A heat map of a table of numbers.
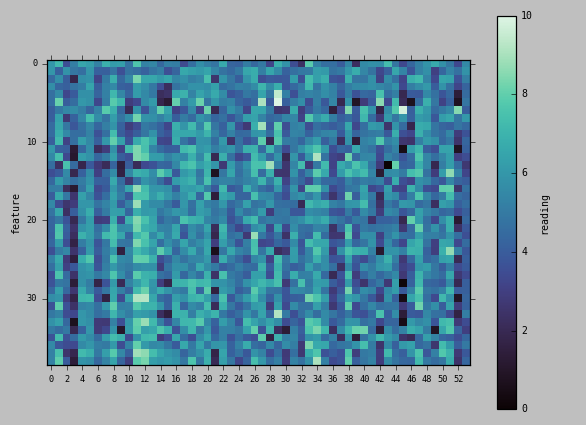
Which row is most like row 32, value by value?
4
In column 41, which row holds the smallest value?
20
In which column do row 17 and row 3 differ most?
21
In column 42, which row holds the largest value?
5
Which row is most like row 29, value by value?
17
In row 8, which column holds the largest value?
27
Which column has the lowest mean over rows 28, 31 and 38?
3
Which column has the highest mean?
11
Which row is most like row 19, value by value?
26
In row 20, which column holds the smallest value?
52
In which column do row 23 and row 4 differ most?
29
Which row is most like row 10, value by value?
35
